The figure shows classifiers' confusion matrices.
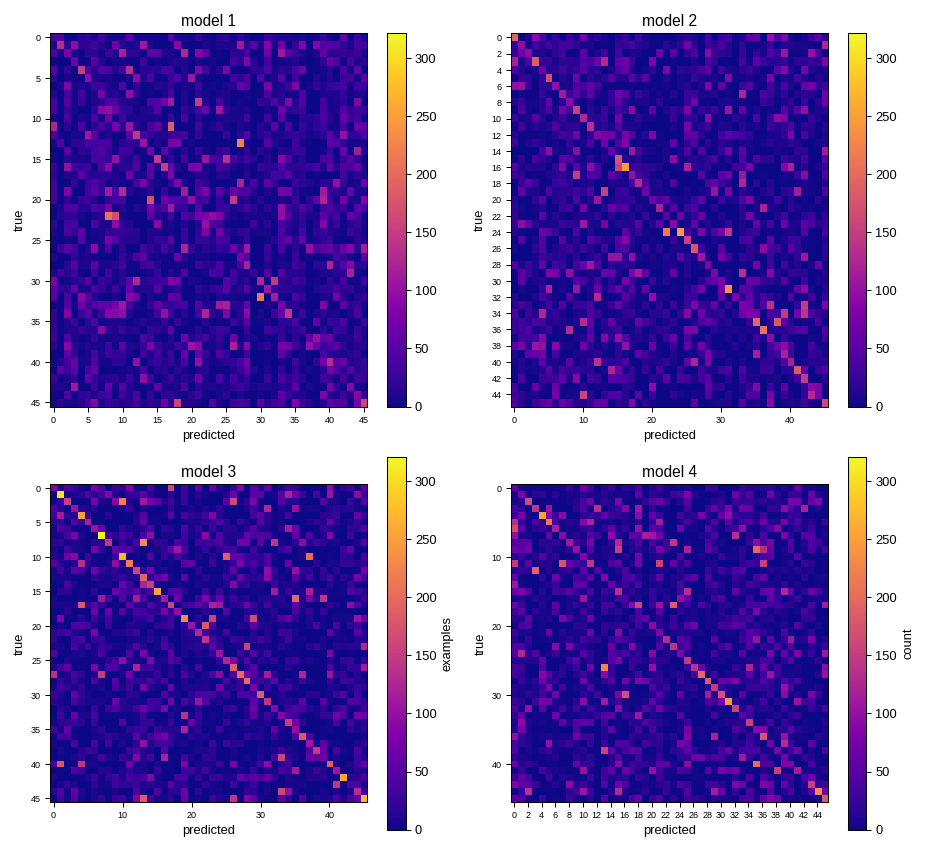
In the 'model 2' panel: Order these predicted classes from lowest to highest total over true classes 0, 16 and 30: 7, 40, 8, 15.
8, 7, 40, 15
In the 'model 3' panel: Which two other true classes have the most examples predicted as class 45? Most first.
23, 26
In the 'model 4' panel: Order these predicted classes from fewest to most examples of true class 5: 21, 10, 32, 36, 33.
32, 33, 36, 10, 21
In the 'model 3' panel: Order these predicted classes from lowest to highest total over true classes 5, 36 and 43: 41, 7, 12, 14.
7, 14, 12, 41
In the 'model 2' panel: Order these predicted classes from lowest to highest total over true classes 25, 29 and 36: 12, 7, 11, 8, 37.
12, 7, 11, 37, 8
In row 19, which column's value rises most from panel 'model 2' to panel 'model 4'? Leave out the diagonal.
7
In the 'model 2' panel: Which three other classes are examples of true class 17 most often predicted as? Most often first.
9, 33, 42
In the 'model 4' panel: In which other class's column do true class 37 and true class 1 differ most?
39
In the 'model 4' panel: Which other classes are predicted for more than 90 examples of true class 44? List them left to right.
2, 10, 15, 29
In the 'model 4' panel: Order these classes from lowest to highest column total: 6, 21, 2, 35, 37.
6, 2, 35, 37, 21
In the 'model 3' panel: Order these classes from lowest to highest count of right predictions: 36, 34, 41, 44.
41, 44, 34, 36
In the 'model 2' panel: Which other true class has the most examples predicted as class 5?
31
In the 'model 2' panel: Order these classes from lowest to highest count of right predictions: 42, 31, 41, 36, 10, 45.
10, 42, 45, 41, 36, 31
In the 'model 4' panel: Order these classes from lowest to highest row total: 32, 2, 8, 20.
20, 32, 2, 8
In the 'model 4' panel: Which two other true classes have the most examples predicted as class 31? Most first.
4, 3
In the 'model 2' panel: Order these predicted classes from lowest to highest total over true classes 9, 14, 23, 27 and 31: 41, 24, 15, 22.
22, 24, 41, 15
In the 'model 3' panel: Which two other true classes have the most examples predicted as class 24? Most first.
17, 27
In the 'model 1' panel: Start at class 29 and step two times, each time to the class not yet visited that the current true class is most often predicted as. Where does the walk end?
3
